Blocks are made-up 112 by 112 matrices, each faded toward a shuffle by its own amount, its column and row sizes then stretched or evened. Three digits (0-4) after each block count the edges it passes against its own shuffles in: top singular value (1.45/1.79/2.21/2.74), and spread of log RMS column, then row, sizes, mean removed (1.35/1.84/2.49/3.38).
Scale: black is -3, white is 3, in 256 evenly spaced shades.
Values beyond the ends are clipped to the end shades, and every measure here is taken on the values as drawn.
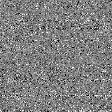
0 0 3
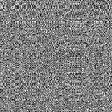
4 0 2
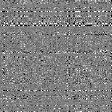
3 3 4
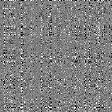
3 4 3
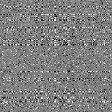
4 2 4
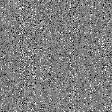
1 3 0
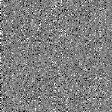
2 3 2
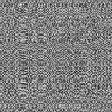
4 0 3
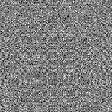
4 0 1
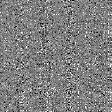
2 3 2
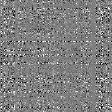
1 4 4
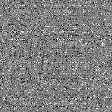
3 0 3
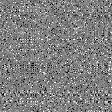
3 0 2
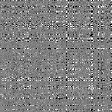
4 3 4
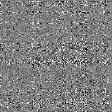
0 4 4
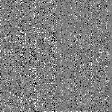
1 4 1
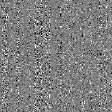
1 4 1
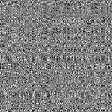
4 0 3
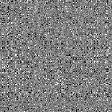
3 3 3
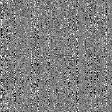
1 4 1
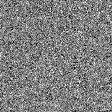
1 1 0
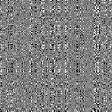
4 4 3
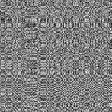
4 2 2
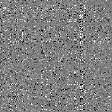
3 3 3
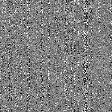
0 4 1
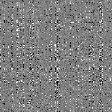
3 4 2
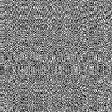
4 1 1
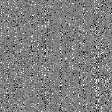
1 4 0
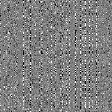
4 4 0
